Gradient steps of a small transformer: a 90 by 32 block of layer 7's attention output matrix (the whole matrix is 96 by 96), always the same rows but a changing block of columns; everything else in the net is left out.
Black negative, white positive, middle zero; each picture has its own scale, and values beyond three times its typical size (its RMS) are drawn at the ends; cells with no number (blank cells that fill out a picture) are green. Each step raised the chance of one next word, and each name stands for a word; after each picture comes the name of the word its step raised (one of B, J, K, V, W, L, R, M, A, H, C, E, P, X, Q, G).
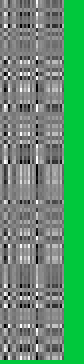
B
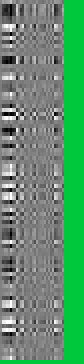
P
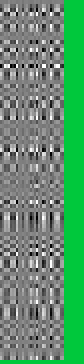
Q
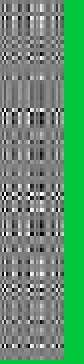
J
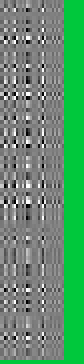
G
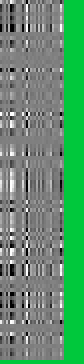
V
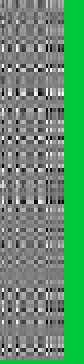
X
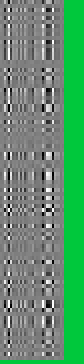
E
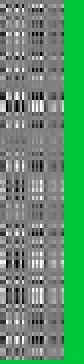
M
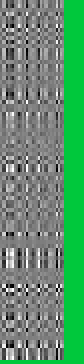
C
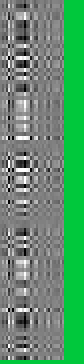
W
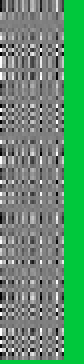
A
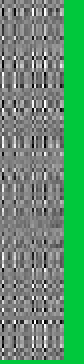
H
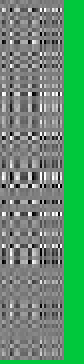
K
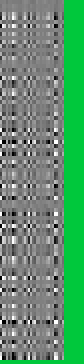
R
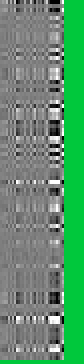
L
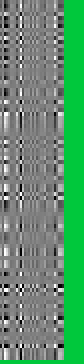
C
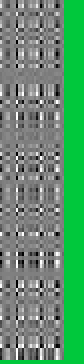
C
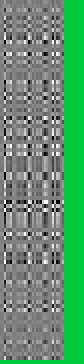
G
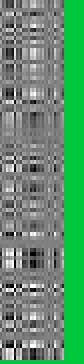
C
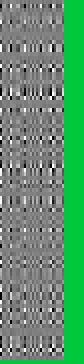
X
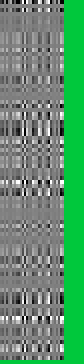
L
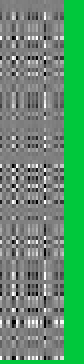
W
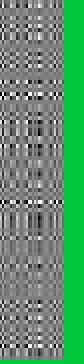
G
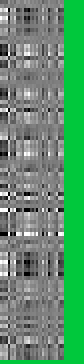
J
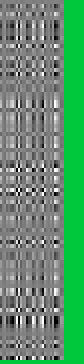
W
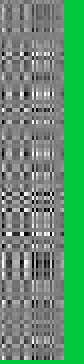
J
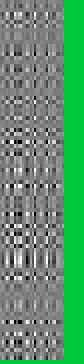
R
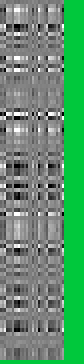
P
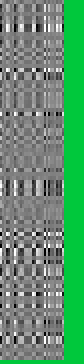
V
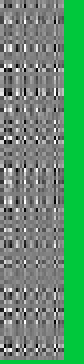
X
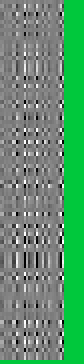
R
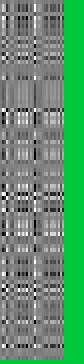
J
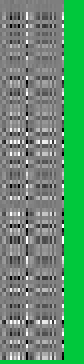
R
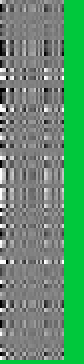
E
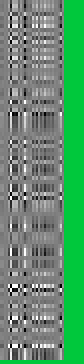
C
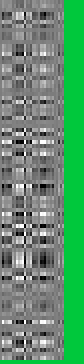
R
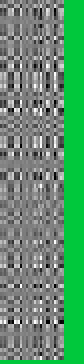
H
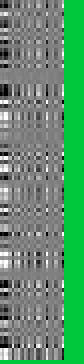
C
